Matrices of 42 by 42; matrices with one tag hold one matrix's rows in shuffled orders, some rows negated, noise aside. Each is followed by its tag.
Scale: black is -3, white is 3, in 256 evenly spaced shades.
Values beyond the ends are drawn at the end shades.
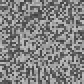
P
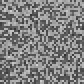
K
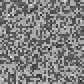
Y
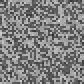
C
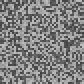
Y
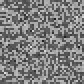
K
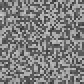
P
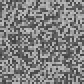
C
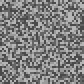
Y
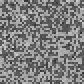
C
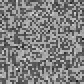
Y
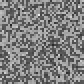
P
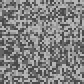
K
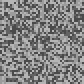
K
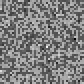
Y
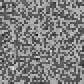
Y
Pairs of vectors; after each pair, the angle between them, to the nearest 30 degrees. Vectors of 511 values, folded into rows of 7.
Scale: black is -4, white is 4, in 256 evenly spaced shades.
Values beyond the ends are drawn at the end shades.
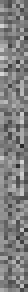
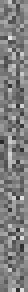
90 degrees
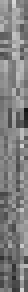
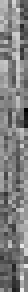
30 degrees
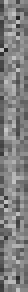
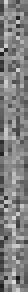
30 degrees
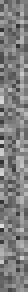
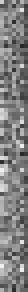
90 degrees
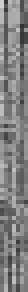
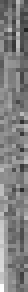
90 degrees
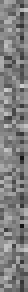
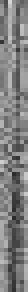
90 degrees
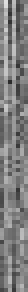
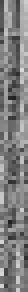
90 degrees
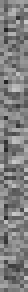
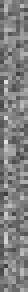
120 degrees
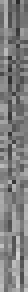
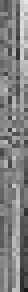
90 degrees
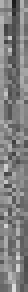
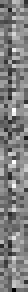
90 degrees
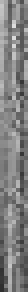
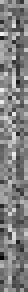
60 degrees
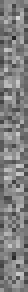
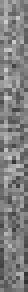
30 degrees
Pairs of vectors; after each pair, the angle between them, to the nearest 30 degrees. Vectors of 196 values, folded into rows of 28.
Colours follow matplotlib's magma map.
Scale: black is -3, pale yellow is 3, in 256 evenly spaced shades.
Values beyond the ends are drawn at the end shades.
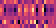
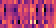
30 degrees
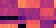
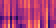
60 degrees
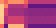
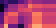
150 degrees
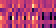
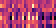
30 degrees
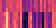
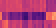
60 degrees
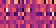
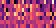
150 degrees
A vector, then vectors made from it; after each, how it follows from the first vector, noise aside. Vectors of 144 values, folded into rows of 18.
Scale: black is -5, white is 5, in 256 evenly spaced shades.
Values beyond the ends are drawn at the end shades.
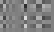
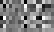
negated, scaled up.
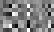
reversed, scaled up.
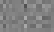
shrunk.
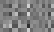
reversed.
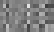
wrapped around.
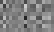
negated.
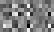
reversed, scaled up.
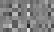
reversed.
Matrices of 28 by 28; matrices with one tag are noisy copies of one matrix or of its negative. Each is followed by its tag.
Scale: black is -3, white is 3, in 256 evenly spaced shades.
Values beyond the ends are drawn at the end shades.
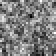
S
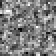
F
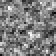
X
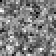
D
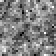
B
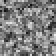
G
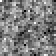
B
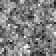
S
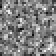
F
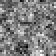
S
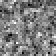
G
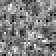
X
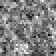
S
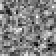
F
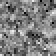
X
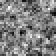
X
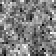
S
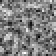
G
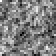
B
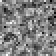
G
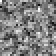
G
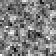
X
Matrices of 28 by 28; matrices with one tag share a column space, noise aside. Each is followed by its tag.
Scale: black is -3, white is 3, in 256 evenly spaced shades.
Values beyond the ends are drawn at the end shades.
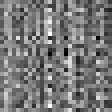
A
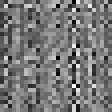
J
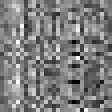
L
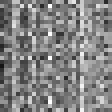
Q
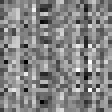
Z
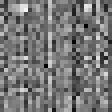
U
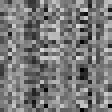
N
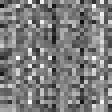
J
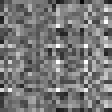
Z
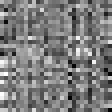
A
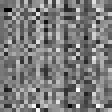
N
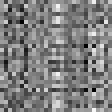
Z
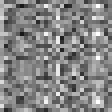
Q
